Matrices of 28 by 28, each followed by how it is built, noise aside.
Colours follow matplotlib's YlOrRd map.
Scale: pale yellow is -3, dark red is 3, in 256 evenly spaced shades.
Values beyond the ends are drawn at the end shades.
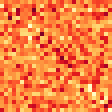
banded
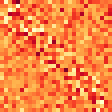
banded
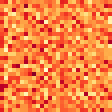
repeating rows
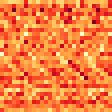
repeating columns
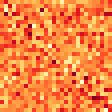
banded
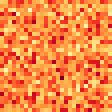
repeating rows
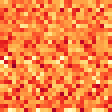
repeating columns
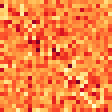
banded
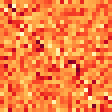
banded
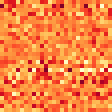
uneven rows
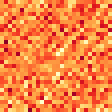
Hankel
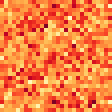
repeating rows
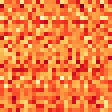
repeating columns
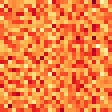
repeating rows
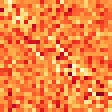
banded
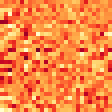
low rank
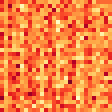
blocks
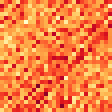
Hankel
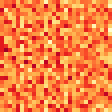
repeating rows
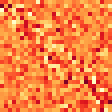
banded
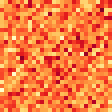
Hankel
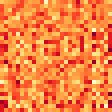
low rank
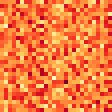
repeating rows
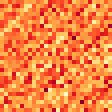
Hankel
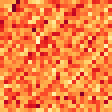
Hankel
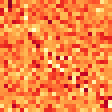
banded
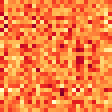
low rank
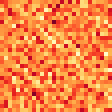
Toeplitz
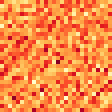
Hankel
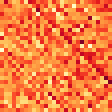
Toeplitz
